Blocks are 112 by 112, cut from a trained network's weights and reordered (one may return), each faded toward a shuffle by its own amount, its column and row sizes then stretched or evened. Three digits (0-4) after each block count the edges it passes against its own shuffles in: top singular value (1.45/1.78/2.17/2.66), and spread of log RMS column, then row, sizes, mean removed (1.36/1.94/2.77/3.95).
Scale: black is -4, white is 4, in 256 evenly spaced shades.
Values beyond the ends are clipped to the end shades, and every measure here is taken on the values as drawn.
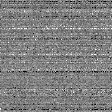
4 2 3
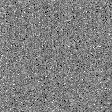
1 0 0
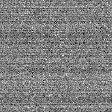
3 2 0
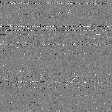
2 0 3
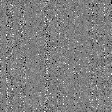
0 3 0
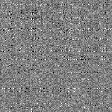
2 1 3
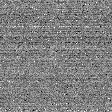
2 0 2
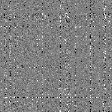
1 3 2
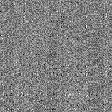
3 0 1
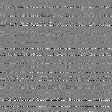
3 0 4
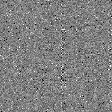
2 1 0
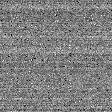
2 0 1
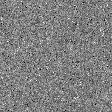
0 0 0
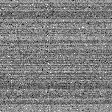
4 0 0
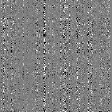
1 4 2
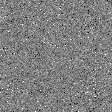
0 0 0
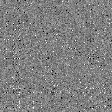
2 1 1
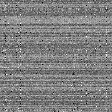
4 2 0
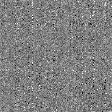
1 2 1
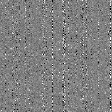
2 3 0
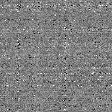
1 2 2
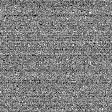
2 1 2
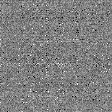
0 2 2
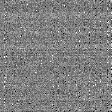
1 3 0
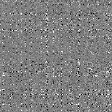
1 3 3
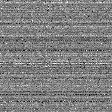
4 0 3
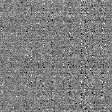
1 3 0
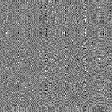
4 2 0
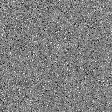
0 0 0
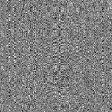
4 3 0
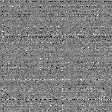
2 2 3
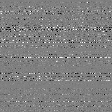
1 0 4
